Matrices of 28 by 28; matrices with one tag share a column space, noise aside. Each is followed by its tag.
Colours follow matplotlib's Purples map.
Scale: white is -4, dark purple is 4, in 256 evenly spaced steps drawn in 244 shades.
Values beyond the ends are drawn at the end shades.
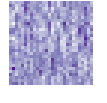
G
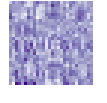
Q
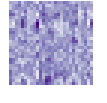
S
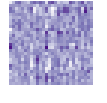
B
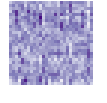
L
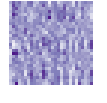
Q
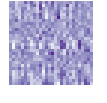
Q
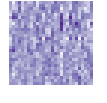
G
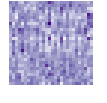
G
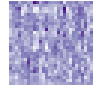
B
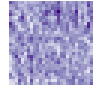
L
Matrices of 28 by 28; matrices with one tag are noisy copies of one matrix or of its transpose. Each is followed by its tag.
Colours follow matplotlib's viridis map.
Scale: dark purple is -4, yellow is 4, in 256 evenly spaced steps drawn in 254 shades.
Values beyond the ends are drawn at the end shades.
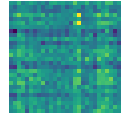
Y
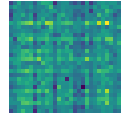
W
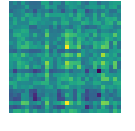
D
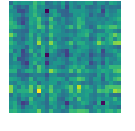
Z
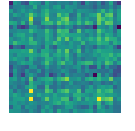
W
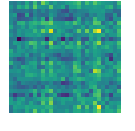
Z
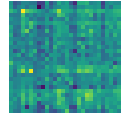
Y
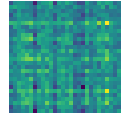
W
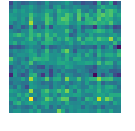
W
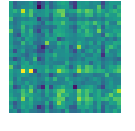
Y
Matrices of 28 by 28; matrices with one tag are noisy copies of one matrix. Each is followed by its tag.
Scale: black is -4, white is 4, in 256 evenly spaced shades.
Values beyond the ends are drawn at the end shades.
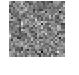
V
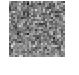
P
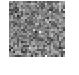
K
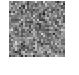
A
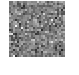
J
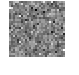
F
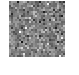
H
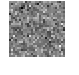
A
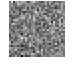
A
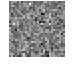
H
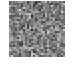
H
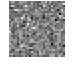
H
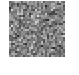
J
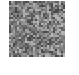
K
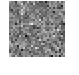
V
